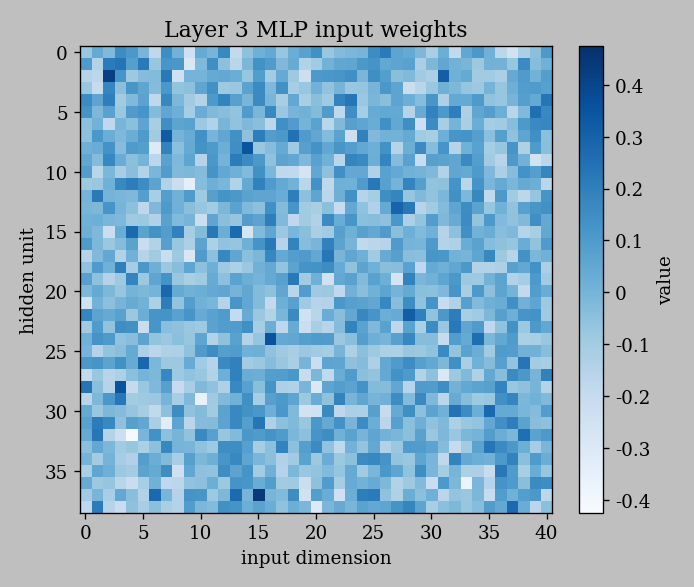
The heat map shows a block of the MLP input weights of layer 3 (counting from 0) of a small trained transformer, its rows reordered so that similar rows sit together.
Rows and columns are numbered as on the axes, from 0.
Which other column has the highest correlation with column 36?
29
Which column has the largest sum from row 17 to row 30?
28
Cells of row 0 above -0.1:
33
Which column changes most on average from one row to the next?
31
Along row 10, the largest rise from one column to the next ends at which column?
20
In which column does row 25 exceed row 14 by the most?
10
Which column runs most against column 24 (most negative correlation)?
40
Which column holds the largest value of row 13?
27
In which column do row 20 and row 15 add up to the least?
38
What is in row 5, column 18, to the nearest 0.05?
0
